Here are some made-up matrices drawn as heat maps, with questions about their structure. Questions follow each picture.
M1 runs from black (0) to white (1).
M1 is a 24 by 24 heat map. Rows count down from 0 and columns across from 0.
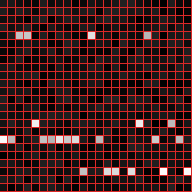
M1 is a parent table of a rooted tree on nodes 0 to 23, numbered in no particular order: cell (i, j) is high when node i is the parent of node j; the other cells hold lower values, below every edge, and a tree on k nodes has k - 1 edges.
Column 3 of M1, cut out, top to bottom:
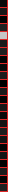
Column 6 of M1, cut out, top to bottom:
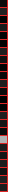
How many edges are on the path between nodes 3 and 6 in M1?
4
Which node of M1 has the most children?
17
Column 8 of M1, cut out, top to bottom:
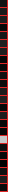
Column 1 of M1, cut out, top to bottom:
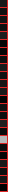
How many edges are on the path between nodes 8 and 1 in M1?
2
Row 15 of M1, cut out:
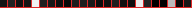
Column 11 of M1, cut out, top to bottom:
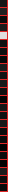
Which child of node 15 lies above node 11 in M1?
4
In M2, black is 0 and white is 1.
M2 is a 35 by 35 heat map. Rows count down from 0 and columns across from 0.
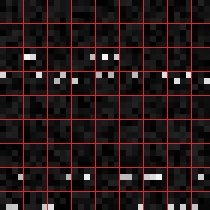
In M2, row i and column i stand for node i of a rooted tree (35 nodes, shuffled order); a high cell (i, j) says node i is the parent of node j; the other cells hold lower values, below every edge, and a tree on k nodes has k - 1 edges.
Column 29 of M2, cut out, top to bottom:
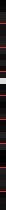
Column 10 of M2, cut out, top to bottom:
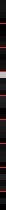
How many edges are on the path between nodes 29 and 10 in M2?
3
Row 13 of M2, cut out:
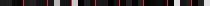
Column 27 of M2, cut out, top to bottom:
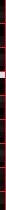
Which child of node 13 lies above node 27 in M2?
12
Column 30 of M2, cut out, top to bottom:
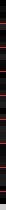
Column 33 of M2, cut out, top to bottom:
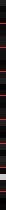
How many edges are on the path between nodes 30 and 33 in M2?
4
